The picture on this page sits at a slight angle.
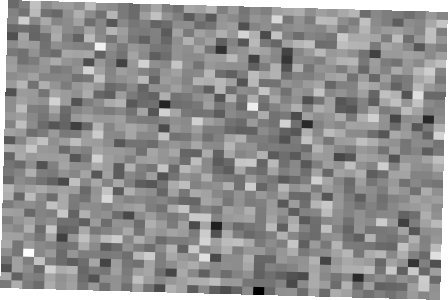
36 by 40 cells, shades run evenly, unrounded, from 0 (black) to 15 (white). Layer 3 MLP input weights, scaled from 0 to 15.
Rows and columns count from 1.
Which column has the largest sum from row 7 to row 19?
38
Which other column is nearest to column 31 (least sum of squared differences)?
32
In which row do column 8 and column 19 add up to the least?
34
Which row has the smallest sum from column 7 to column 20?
13
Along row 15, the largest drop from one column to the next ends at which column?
27
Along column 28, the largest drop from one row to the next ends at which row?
15
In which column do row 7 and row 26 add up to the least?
26
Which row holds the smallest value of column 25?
19
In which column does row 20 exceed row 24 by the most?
35
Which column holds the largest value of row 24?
10
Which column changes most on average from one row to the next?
18
